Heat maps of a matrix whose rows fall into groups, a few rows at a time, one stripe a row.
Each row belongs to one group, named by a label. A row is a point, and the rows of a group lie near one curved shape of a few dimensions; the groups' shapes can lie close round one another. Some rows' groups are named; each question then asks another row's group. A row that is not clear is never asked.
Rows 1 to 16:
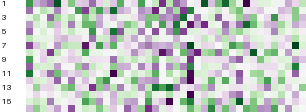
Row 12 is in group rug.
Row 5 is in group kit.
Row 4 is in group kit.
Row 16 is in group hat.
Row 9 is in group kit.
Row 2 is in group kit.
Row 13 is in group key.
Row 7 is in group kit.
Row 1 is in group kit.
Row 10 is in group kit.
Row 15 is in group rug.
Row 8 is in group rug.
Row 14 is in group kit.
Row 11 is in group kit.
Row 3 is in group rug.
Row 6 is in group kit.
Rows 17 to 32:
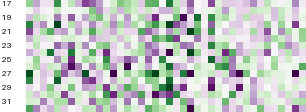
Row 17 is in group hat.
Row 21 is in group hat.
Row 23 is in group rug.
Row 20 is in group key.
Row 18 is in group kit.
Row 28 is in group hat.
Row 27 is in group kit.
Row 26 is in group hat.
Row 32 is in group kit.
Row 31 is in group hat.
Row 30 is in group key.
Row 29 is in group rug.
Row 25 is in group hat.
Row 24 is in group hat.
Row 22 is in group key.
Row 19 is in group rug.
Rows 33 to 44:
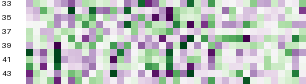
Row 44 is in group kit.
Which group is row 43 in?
kit
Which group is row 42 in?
hat
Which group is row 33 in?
hat
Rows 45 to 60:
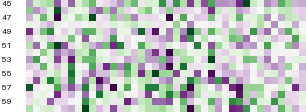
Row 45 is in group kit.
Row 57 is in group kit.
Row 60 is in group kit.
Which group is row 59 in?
rug
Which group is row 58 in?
rug
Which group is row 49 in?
hat
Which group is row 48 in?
kit
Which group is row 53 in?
hat
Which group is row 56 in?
hat
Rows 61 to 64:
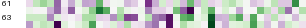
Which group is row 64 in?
hat
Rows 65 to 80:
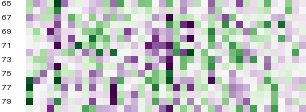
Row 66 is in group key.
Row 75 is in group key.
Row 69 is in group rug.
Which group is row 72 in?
kit
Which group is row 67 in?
hat
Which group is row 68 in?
rug
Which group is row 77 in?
kit
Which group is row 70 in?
rug
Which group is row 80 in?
rug
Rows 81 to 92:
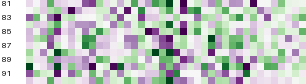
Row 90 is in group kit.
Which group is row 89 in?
rug
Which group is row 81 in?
rug
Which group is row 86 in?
rug
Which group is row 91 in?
kit
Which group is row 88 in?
key
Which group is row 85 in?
rug
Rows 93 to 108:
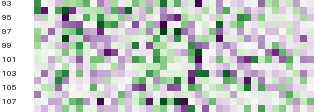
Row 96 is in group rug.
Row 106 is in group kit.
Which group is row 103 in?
hat
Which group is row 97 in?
key
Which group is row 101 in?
kit
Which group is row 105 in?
rug
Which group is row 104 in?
rug
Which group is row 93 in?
hat
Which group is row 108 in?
rug
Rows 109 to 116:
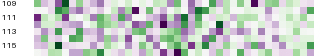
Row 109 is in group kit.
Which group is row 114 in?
key
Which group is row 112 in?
rug
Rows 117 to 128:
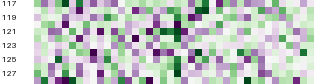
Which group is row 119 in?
rug
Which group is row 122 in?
hat
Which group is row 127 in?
hat
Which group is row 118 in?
hat
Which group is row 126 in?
hat
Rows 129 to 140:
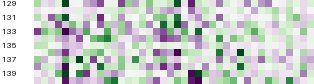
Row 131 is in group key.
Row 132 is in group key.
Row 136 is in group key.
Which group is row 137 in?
hat
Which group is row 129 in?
hat
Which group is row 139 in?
hat
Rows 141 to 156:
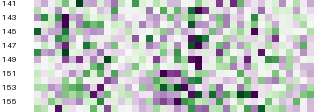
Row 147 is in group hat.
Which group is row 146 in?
hat
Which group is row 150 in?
kit
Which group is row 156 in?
rug
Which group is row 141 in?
hat
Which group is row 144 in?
hat
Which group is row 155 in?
key
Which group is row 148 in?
hat
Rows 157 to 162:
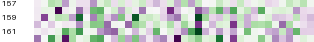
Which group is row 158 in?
rug
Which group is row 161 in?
rug
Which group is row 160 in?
kit
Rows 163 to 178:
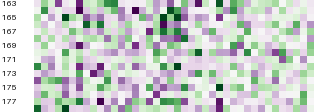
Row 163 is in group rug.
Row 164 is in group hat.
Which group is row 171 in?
kit
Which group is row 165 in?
key
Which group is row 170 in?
rug
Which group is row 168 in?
key
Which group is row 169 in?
hat
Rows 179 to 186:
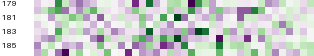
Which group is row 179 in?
hat
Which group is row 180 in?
kit
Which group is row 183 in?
hat
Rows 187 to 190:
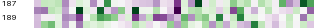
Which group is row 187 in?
kit
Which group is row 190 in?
kit
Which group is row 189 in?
rug
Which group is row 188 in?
hat
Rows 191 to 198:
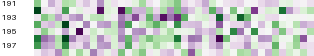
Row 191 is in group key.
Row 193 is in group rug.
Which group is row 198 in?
kit
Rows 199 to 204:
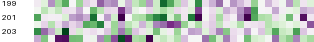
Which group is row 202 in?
key
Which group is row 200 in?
kit
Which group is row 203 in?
key
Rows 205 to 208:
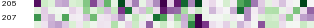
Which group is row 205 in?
kit
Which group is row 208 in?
hat
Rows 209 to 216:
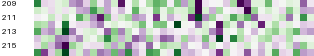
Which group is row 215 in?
key
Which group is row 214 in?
rug
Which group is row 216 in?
key
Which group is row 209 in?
kit
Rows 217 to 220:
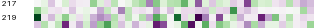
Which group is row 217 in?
kit
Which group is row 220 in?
rug
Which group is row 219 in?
hat
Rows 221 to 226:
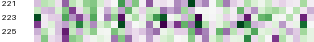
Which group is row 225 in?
hat
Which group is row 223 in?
kit
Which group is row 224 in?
kit
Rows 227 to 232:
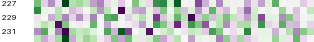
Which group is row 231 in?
key
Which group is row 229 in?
rug
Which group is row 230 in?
rug
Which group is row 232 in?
key
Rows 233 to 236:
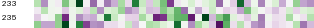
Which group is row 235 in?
rug
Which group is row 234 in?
key
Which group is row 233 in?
hat
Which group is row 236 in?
hat
